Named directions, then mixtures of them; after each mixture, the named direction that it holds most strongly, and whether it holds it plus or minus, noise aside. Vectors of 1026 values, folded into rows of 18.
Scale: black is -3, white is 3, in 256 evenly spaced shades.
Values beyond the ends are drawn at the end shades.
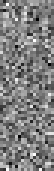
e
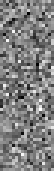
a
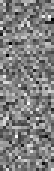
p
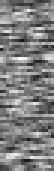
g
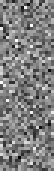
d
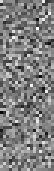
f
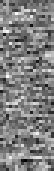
g, plus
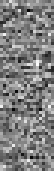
a, minus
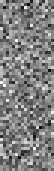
d, plus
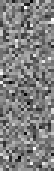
d, plus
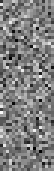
f, minus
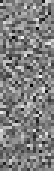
f, minus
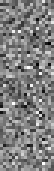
f, plus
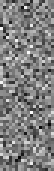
d, plus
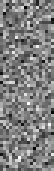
d, minus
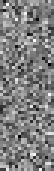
e, plus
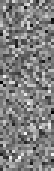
d, minus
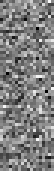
f, minus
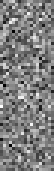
a, minus
